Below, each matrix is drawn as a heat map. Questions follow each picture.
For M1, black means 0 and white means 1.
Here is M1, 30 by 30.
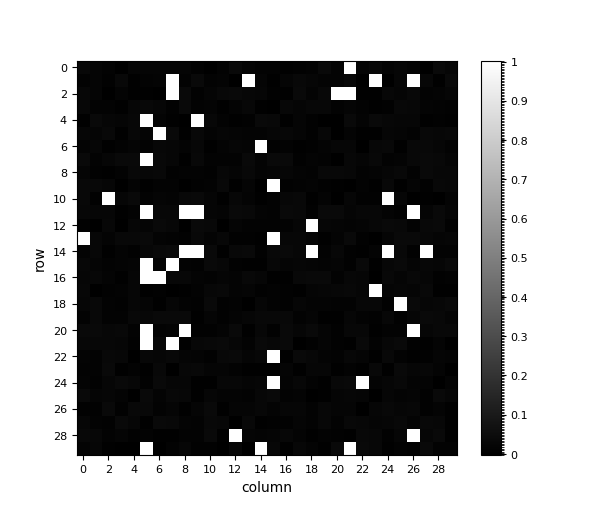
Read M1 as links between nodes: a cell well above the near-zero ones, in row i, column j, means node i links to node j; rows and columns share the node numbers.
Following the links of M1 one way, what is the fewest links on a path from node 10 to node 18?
6
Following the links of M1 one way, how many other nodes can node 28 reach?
4
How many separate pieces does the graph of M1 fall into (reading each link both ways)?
3
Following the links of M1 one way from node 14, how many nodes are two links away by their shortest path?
3
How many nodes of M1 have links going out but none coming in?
8
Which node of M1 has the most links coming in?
node 5
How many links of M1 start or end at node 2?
4
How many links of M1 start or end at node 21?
5
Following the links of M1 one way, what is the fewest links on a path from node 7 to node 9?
4
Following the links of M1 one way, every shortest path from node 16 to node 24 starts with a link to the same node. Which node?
node 6
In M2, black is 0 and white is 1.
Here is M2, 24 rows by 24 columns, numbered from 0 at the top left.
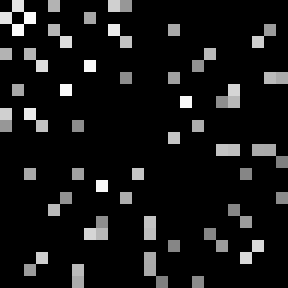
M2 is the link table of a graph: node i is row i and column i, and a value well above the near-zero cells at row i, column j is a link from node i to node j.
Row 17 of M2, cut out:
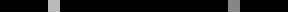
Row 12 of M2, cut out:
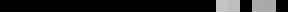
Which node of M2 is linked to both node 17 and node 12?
node 19
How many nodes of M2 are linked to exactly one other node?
3
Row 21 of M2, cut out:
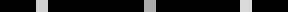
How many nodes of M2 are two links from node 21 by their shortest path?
6
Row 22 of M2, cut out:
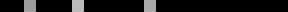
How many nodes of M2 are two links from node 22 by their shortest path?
9
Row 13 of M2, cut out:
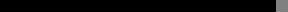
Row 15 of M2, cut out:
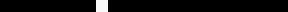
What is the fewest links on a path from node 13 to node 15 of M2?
7
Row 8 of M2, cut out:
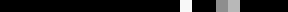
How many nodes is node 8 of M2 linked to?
3
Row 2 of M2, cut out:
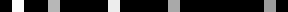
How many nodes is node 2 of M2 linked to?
5
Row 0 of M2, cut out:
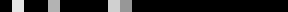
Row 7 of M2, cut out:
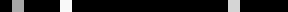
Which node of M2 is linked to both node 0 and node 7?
node 1
